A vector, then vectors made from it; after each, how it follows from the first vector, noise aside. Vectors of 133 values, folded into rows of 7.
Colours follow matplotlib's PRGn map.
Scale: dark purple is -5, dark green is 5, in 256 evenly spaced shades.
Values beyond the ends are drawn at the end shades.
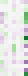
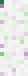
reversed, partly zeroed.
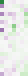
reversed, partly zeroed.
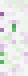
reversed, partly zeroed.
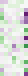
negated.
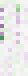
wrapped around, partly zeroed.
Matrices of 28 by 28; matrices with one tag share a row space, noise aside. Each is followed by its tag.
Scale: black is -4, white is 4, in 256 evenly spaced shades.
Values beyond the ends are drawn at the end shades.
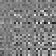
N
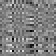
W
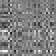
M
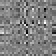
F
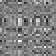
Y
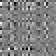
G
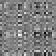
Y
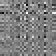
F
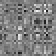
Y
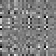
G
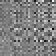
N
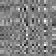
F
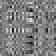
W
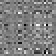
Y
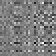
N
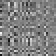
G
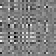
G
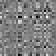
Y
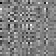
G
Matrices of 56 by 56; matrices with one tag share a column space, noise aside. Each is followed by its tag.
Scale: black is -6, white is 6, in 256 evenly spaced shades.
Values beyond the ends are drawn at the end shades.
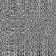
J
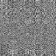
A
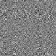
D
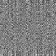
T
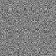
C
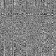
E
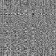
E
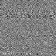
D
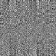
A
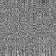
T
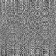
A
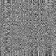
T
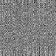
T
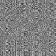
J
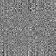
J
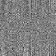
E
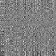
J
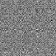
C
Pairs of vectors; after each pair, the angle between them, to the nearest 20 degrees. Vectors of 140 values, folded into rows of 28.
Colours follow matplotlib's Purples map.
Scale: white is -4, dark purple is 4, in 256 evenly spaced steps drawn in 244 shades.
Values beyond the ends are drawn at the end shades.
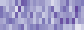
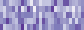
80 degrees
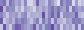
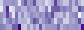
80 degrees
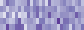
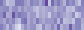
140 degrees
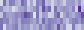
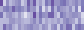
160 degrees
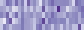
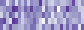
160 degrees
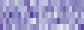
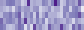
80 degrees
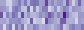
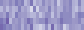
80 degrees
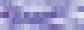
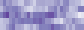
20 degrees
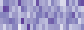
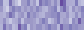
140 degrees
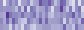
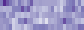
120 degrees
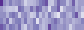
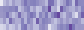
160 degrees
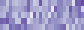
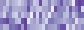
20 degrees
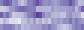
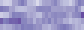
160 degrees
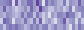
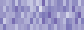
160 degrees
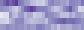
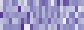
100 degrees
